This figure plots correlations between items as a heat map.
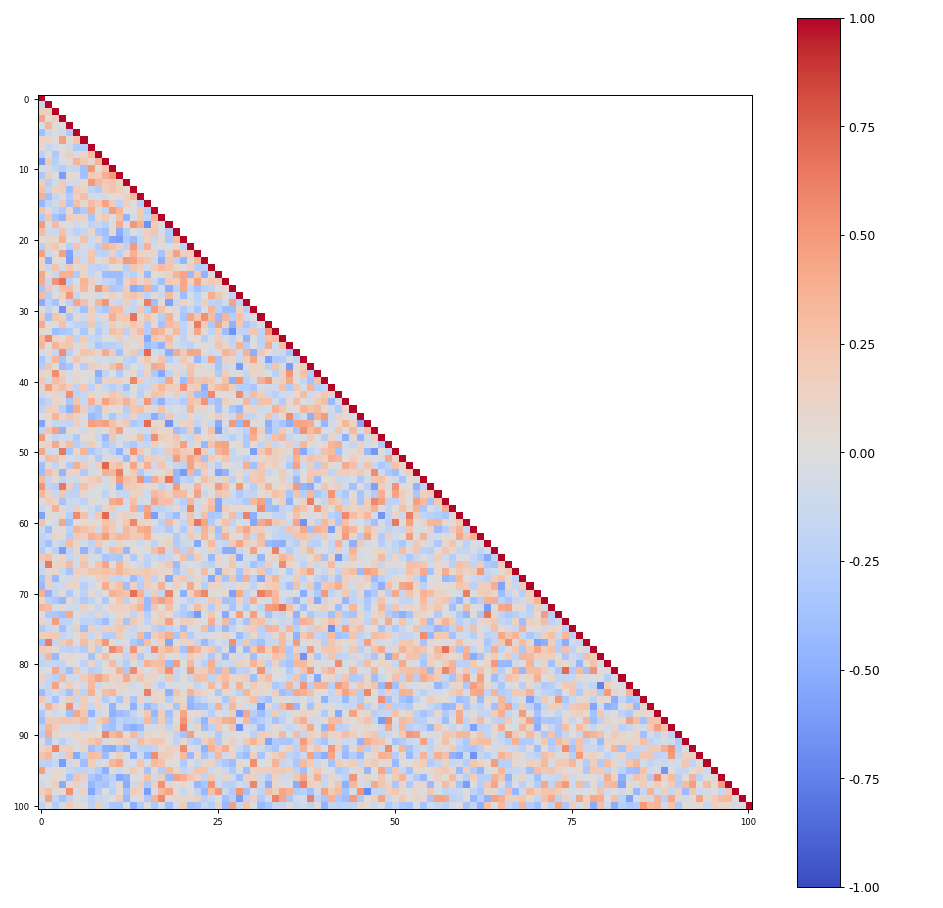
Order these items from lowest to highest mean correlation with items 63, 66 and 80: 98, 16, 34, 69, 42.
34, 16, 98, 69, 42
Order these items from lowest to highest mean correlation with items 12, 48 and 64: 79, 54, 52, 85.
52, 79, 54, 85
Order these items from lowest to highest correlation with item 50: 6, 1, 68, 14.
1, 68, 14, 6
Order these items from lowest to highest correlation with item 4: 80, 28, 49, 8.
80, 8, 49, 28
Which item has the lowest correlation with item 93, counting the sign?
61
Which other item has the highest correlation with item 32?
22
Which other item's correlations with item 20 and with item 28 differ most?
89
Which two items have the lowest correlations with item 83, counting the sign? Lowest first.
79, 99
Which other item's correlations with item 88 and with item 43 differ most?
23
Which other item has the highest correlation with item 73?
63
